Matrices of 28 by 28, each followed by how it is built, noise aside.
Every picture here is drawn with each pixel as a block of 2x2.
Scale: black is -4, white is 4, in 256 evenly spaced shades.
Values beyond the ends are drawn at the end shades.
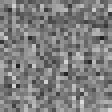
blocks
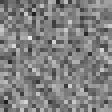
Toeplitz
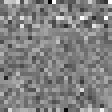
uneven rows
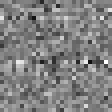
uneven rows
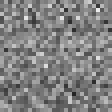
repeating columns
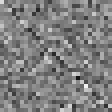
diagonal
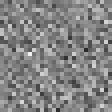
Toeplitz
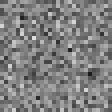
repeating columns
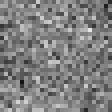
smooth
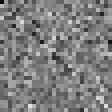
diagonal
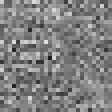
blocks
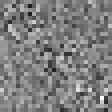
block diagonal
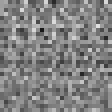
repeating columns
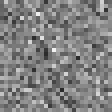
Toeplitz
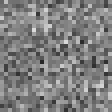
blocks
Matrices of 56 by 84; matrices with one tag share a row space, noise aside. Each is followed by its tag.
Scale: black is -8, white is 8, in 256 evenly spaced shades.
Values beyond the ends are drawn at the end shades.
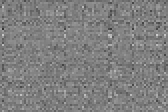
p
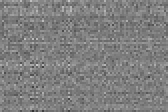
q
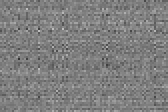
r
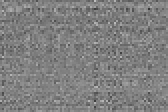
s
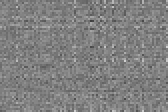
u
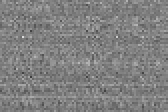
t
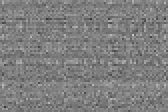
p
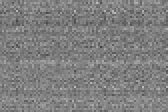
u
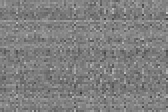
u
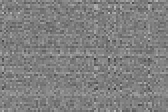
s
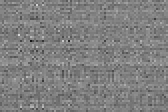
q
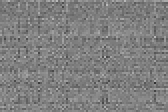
r
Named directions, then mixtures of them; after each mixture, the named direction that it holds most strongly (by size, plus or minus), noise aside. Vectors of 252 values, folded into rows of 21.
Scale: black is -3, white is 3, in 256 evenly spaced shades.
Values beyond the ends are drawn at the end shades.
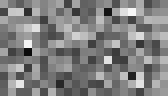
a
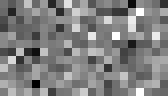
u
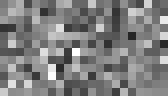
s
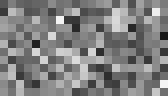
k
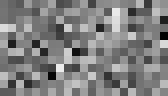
s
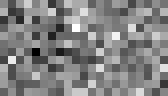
u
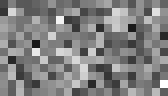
k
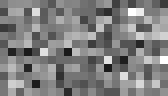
a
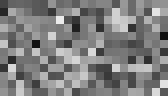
k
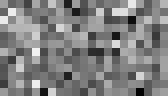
u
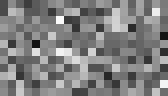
k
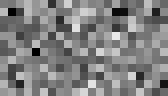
k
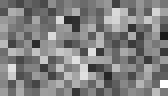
k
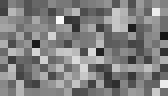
k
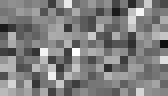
s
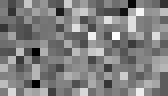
u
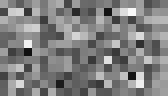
a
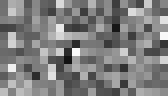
s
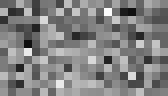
a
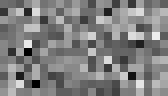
a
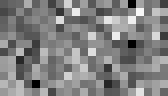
u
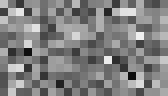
a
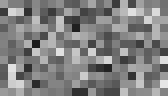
k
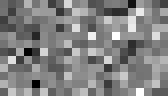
u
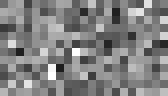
s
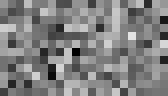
s
